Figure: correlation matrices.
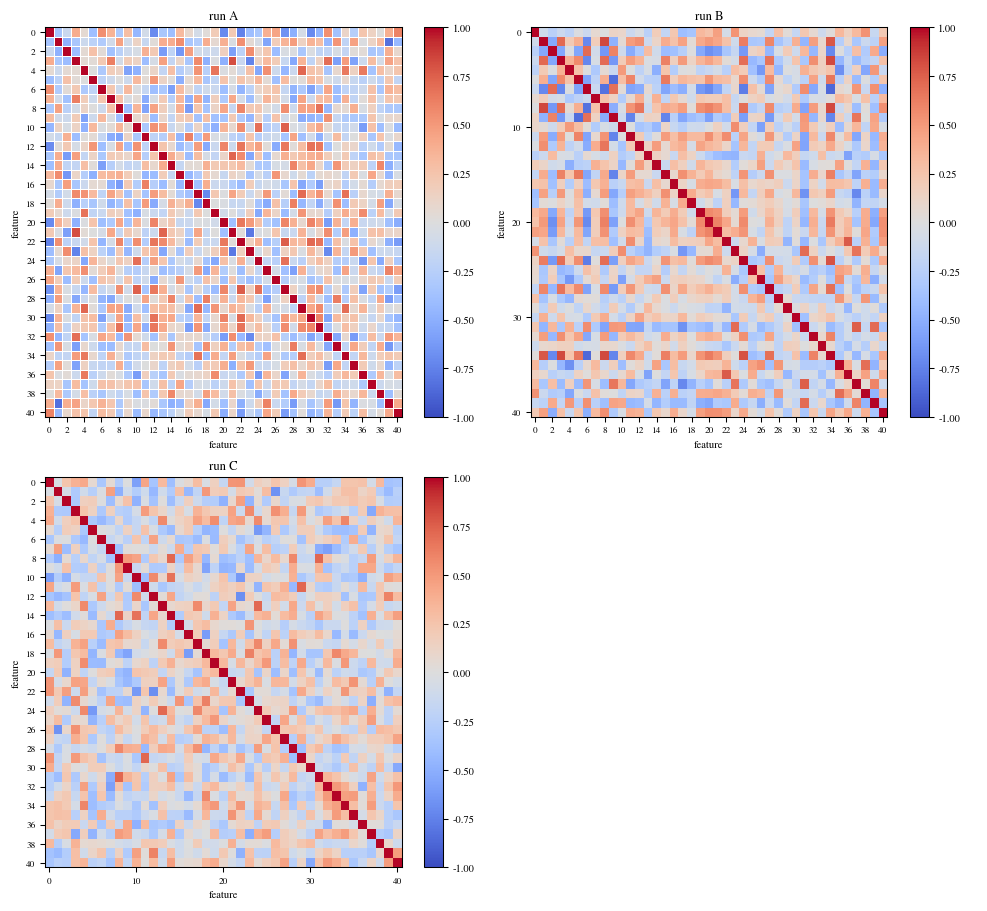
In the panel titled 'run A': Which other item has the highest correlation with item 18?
28
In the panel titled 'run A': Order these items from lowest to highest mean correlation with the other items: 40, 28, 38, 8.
40, 28, 38, 8
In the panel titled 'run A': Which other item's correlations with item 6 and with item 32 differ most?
21
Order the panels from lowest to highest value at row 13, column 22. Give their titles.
run B, run C, run A
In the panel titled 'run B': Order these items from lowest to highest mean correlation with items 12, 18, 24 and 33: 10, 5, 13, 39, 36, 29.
39, 36, 10, 29, 13, 5
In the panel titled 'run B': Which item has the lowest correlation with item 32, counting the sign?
6
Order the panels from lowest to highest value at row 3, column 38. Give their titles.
run B, run A, run C
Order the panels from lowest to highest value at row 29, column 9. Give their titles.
run A, run C, run B
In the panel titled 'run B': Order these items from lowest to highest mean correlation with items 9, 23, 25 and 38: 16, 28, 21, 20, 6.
20, 16, 21, 28, 6
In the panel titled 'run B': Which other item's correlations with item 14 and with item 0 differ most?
23
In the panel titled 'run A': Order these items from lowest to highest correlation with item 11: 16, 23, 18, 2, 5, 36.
5, 36, 23, 2, 18, 16
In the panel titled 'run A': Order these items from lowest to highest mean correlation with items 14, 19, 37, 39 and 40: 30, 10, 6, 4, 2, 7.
10, 30, 2, 6, 7, 4
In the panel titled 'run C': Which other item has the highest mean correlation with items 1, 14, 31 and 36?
37
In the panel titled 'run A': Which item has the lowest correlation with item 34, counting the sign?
18
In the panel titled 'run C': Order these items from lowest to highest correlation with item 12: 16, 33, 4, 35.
4, 16, 35, 33
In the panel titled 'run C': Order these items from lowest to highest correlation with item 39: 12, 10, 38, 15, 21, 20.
15, 21, 38, 20, 10, 12
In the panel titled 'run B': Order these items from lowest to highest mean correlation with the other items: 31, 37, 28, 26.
31, 37, 26, 28
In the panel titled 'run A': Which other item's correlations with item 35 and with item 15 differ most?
23
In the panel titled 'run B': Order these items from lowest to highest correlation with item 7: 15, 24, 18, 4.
4, 15, 18, 24
